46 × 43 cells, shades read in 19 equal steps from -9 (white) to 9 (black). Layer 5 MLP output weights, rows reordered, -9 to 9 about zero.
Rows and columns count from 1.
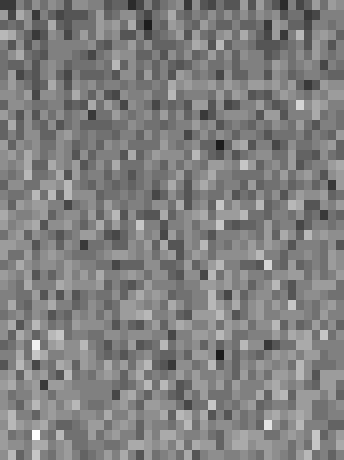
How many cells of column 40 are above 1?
8
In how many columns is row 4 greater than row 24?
20
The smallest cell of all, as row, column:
44, 5
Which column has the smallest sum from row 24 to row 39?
27
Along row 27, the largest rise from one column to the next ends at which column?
35
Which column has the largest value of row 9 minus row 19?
9
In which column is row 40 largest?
15
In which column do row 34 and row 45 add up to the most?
22
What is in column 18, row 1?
4
